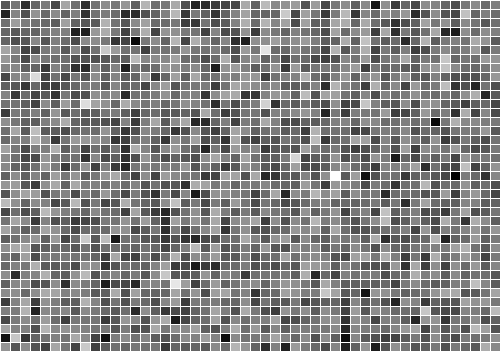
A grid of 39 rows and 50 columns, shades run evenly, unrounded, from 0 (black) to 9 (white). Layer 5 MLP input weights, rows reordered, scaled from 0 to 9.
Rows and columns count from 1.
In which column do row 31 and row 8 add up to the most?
17
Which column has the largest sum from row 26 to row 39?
9
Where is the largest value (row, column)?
20, 34
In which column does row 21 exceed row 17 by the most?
21
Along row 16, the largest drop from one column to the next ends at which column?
33
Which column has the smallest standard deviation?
10
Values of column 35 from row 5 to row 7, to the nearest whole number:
6 3 5
